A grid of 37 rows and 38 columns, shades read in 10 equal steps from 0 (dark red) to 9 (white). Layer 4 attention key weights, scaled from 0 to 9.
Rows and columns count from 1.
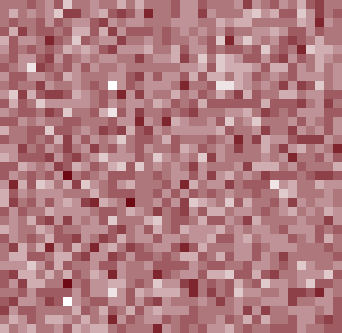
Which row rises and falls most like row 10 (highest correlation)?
7
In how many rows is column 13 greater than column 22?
12
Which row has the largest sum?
8
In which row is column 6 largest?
15
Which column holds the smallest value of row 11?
14
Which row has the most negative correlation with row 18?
24
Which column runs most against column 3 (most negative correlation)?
2
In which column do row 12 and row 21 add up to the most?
5
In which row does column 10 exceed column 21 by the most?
21
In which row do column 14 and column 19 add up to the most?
16
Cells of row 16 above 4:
11
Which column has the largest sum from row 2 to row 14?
25
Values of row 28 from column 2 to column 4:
2 6 4
